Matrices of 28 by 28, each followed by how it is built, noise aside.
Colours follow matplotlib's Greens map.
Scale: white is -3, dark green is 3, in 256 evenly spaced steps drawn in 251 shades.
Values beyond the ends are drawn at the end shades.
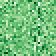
uneven columns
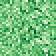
repeating rows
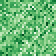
Hankel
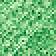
Hankel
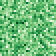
repeating rows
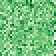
uneven columns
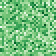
repeating rows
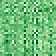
low rank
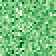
uneven columns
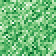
Hankel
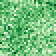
smooth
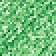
Hankel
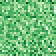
repeating columns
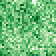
smooth
